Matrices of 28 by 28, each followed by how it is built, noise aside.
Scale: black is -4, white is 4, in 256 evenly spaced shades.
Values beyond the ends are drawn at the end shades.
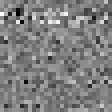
uneven rows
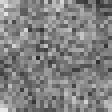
smooth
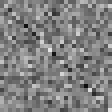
diagonal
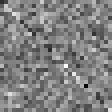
diagonal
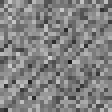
Hankel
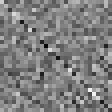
diagonal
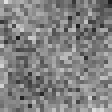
smooth
